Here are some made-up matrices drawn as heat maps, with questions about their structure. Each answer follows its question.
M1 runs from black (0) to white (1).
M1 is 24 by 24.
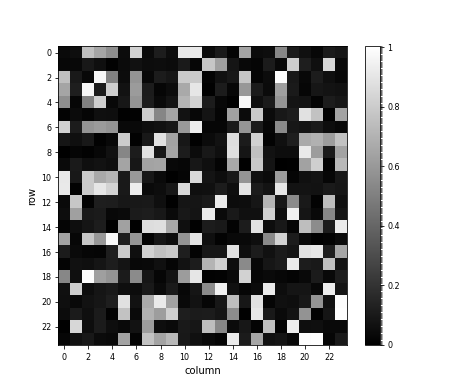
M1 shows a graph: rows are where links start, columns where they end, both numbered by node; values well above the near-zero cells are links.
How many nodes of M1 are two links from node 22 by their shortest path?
9
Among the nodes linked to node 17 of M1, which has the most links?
node 15
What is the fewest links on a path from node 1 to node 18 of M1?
4
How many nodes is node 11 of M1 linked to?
8
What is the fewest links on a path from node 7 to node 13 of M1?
2
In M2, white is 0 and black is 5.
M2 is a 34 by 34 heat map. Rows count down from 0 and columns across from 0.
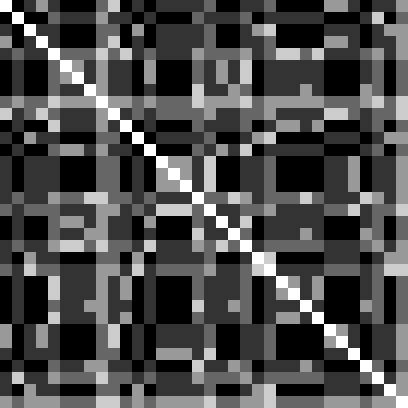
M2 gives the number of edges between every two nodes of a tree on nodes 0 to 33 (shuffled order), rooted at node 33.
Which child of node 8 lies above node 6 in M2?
20
